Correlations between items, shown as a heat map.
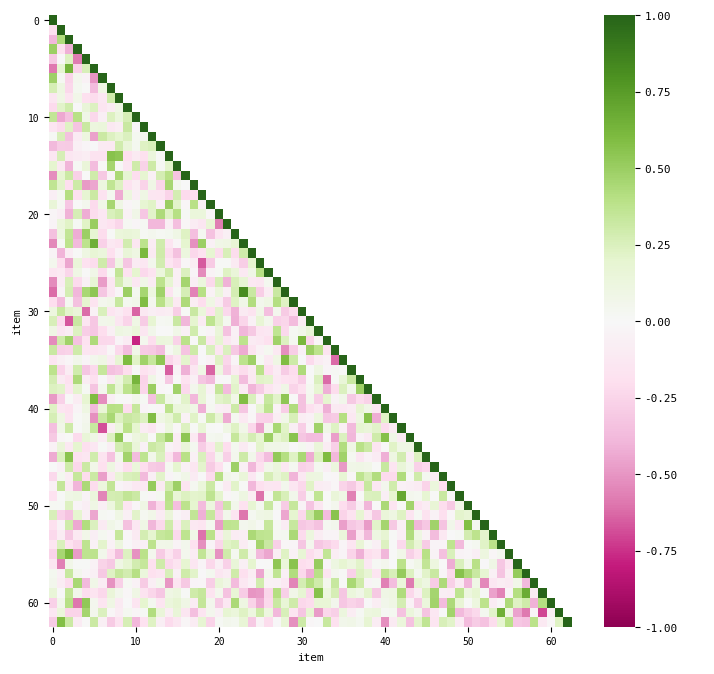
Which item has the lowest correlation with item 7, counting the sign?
58
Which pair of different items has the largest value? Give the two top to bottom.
23, 28
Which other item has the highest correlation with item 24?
11
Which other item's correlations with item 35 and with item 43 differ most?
52
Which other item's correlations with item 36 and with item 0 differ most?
19
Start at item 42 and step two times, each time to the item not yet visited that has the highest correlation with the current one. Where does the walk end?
57
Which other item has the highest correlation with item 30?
33
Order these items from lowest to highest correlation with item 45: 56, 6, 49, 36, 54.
54, 6, 36, 49, 56
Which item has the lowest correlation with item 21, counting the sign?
20
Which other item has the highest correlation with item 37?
10
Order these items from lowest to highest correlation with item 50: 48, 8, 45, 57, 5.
48, 45, 5, 8, 57
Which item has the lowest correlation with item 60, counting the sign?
3
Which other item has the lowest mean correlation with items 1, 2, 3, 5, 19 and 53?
36
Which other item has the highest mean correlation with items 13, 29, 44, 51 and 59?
56
